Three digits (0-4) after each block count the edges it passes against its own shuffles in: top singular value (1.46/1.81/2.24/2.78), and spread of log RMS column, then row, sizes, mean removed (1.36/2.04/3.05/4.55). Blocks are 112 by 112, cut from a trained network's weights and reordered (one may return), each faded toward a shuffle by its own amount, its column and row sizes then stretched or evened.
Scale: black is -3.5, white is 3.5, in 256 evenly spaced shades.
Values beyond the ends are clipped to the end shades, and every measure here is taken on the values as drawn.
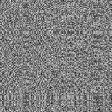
4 2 0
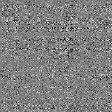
1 2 3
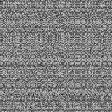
4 0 1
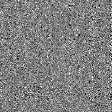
1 2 1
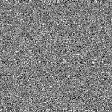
2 0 2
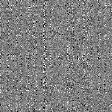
1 3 1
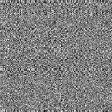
4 2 2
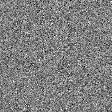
0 1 0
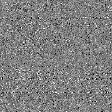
1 1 2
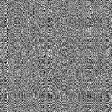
4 3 0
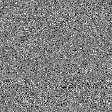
1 0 2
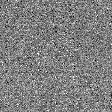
1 1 0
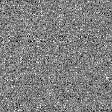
1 0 2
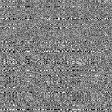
4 1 3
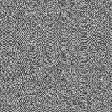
4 1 1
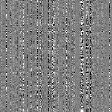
3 4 1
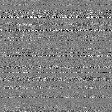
2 1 4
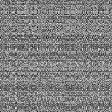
4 2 1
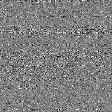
1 0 3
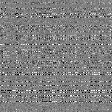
3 1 4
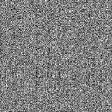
2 1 1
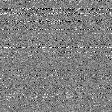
2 0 3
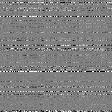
4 0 4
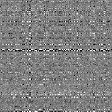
4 2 3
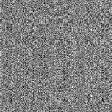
3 2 0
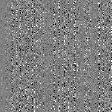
0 4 1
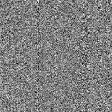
2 2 0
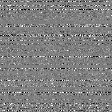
1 1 4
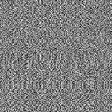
4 2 0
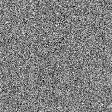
1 0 1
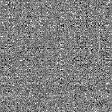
2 2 1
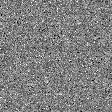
0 0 0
